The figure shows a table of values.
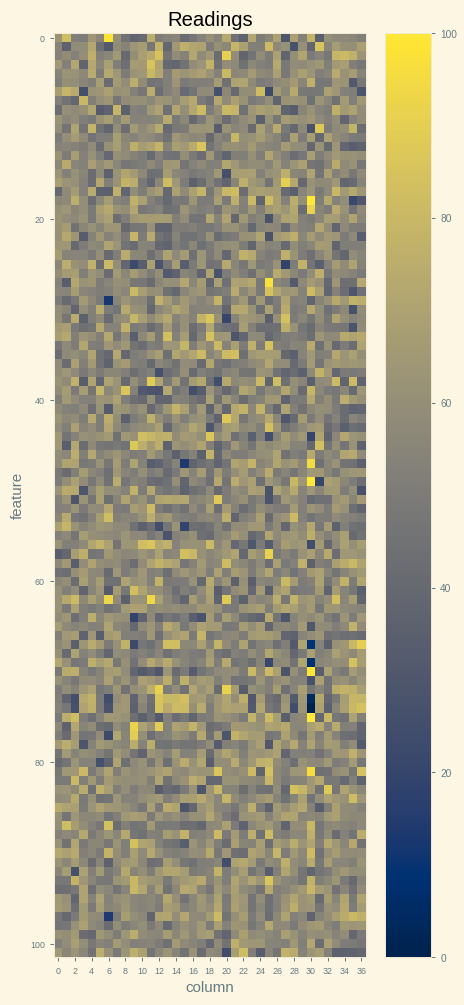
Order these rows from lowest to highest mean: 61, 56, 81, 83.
61, 83, 56, 81
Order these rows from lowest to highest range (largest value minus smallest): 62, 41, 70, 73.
41, 62, 70, 73
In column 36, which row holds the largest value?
67
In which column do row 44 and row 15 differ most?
30
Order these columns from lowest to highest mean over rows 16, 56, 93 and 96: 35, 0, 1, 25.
35, 25, 1, 0
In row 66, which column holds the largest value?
17
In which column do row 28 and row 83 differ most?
32
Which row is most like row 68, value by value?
13
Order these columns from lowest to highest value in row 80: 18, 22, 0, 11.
18, 0, 11, 22
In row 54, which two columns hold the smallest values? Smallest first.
15, 12
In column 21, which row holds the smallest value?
33
